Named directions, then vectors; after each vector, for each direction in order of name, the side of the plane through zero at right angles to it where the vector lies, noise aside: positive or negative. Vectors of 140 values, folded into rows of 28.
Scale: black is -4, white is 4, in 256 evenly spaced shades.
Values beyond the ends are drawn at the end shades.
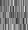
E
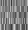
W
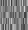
positive, positive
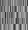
positive, negative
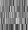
negative, positive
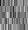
positive, positive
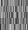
positive, negative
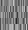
positive, negative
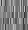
positive, positive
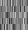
negative, negative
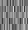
negative, negative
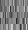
positive, negative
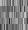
negative, negative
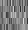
negative, negative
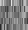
negative, negative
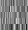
negative, positive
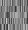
negative, negative
